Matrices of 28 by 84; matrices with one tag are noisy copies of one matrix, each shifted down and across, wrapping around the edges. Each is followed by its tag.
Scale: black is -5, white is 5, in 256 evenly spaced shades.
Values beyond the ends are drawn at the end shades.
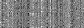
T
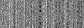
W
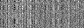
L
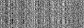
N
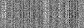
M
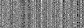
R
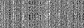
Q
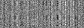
L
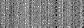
W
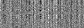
L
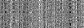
W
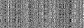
T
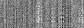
M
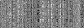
T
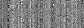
T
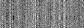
N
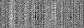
M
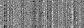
R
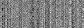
R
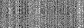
M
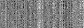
M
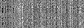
Q
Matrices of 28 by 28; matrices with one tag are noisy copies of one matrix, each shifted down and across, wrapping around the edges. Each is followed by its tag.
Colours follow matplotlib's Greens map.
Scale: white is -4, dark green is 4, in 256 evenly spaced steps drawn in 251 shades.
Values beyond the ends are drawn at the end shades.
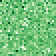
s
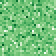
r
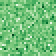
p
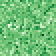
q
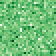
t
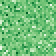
q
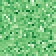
r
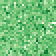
p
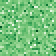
r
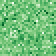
s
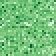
q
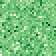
s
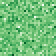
t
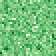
p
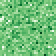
q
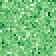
p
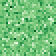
r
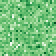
q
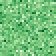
r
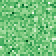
t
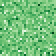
t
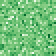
p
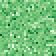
r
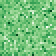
r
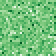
r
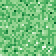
q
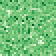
s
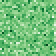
t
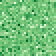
t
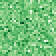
t
